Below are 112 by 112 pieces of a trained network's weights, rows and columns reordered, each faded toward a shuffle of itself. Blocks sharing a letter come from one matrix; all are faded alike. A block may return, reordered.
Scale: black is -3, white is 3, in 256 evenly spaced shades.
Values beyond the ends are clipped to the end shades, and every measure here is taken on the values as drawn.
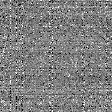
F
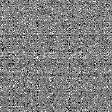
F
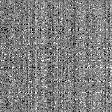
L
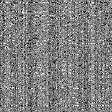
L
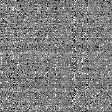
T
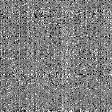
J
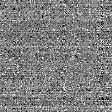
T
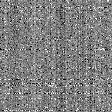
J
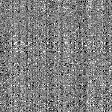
L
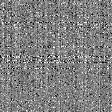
J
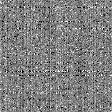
J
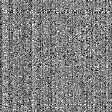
L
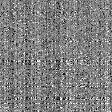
L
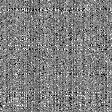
L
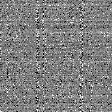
F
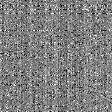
J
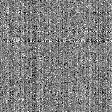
L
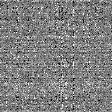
T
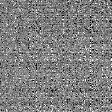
F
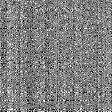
J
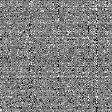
F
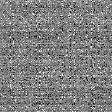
T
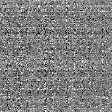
T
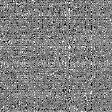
F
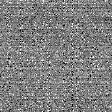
T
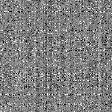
J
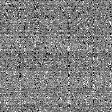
T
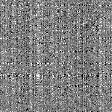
L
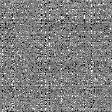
F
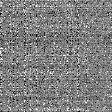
T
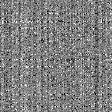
L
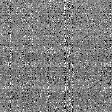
F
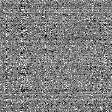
T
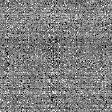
T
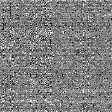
T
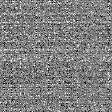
T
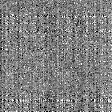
L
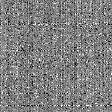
J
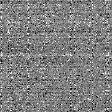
T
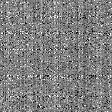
J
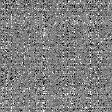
F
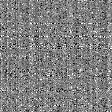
J
